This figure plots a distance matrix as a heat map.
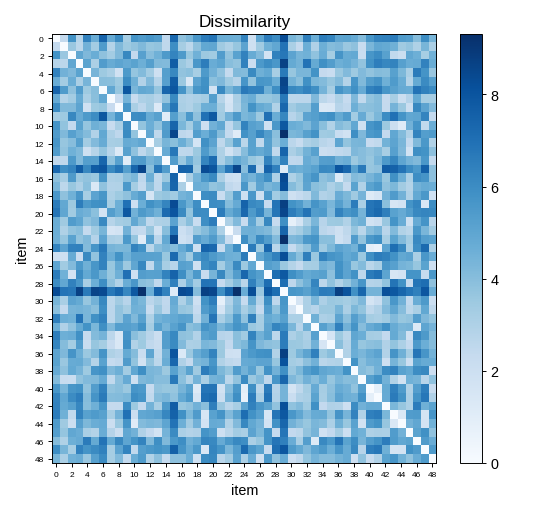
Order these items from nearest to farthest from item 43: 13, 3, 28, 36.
13, 36, 3, 28
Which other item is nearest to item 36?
16
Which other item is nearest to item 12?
18
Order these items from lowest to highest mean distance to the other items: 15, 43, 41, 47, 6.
41, 43, 47, 6, 15
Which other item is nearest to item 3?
25
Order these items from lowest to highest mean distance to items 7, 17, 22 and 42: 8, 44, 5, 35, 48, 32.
8, 35, 44, 5, 32, 48
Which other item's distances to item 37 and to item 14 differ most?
9
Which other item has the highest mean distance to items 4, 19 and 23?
29
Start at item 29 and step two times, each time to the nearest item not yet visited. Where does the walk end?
26
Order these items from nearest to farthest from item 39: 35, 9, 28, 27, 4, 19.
27, 19, 35, 4, 9, 28
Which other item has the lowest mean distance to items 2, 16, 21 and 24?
30
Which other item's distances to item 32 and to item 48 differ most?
38
